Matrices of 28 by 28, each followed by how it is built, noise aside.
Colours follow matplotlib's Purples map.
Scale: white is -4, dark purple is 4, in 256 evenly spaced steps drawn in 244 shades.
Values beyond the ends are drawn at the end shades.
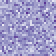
noise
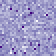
sparse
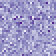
uneven rows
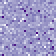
sparse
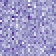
uneven columns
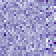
uneven columns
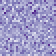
repeating columns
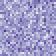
noise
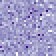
sparse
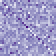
diagonal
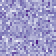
noise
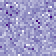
sparse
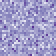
repeating columns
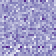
uneven rows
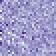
uneven columns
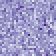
noise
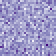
noise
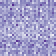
repeating columns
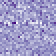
uneven rows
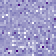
sparse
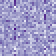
uneven columns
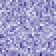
repeating columns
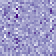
uneven columns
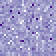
sparse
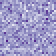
repeating columns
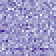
uneven rows
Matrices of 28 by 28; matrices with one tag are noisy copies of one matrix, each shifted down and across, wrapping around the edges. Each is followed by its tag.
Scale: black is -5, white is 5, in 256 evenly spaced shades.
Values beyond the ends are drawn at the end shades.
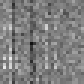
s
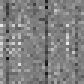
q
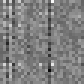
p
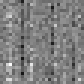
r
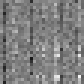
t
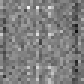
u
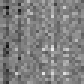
u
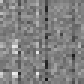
t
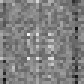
u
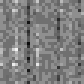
r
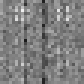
s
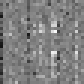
t
